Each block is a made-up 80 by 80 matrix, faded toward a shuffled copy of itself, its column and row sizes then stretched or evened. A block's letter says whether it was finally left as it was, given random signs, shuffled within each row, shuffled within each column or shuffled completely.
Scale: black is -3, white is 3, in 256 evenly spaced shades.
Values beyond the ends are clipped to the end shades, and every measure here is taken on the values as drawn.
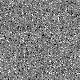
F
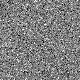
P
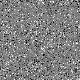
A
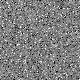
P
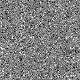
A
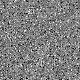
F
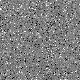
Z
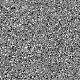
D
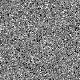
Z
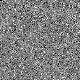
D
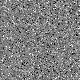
P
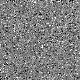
A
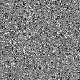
D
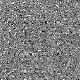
D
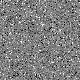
F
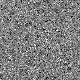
Z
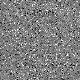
D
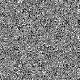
D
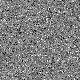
P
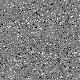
F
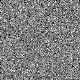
Z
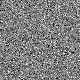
P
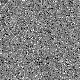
P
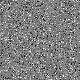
Z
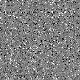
D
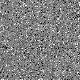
A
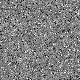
P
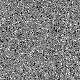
P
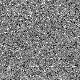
F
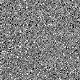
D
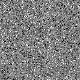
Z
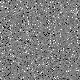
Z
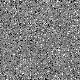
A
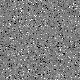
A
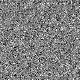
F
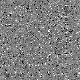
D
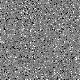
D
